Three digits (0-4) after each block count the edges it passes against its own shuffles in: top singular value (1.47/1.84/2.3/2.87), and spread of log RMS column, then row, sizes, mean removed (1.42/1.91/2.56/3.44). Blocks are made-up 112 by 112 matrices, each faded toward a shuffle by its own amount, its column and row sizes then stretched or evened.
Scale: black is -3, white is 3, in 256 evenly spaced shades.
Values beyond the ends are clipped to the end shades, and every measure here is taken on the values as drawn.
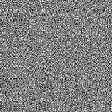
3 0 1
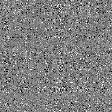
1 2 3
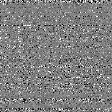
2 2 4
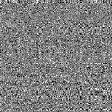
3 1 3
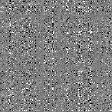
1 4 3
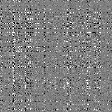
3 4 4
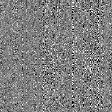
2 4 1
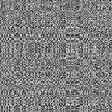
4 0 3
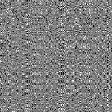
4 3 1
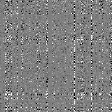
3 4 3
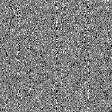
2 3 0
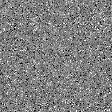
1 1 1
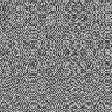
4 0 1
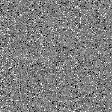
1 2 0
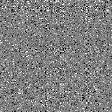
2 2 2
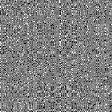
4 3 0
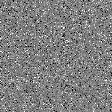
1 1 0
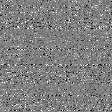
1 0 4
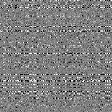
4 1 4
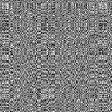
4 3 0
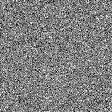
1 0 0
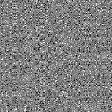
3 2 0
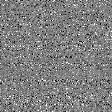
1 0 3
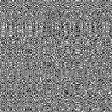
4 0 3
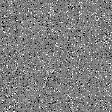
0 2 0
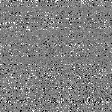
1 2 4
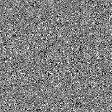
1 1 2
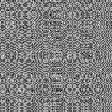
4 0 0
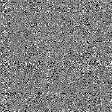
0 3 4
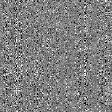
2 4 0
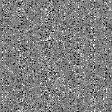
2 3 0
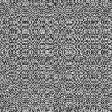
4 0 2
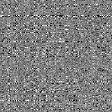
3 3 4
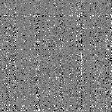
0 4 3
